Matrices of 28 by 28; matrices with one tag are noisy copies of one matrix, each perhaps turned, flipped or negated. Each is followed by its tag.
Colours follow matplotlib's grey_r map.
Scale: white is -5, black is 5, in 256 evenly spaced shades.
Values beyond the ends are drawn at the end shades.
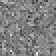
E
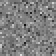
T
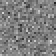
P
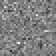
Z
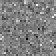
E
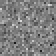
E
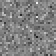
E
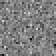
T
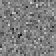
E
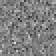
E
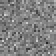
P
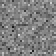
T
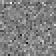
E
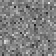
P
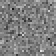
P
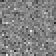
T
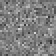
P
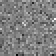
T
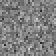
E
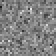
Z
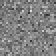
Z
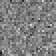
T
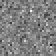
Z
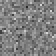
E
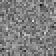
P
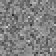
E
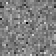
P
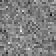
P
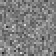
T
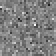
E
